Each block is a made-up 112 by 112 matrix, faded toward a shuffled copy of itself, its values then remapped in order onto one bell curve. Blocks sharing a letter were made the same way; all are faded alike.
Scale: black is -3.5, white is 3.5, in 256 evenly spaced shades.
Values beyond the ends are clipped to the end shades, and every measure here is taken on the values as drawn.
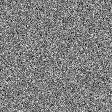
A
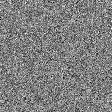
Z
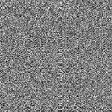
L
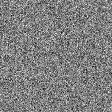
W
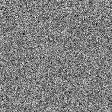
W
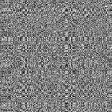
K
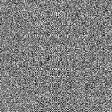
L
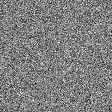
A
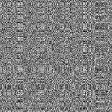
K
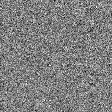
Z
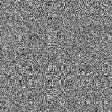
L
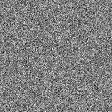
W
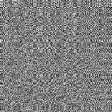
K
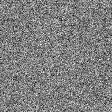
Z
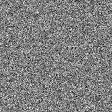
W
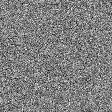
A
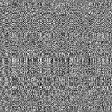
K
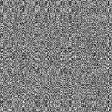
K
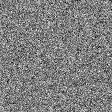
A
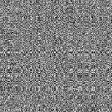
K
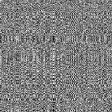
K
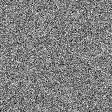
A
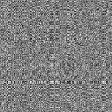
K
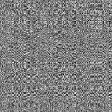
K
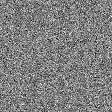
Z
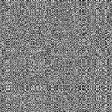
K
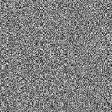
L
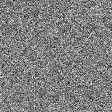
Z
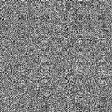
L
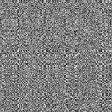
K
